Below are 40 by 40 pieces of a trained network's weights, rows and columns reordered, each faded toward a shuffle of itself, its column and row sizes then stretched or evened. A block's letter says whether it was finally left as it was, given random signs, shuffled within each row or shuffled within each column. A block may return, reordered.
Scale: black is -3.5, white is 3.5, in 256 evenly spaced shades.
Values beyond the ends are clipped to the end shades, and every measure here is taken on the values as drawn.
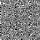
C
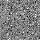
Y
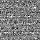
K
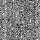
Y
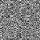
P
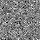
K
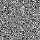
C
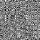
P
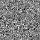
K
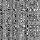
P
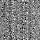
Y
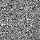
C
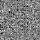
C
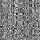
P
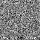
K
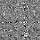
C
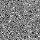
K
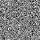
Y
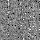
Y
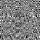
P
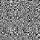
P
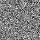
Y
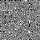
C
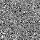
K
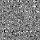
C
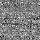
K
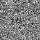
K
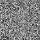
C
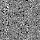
Y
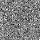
K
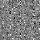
Y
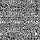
P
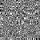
P
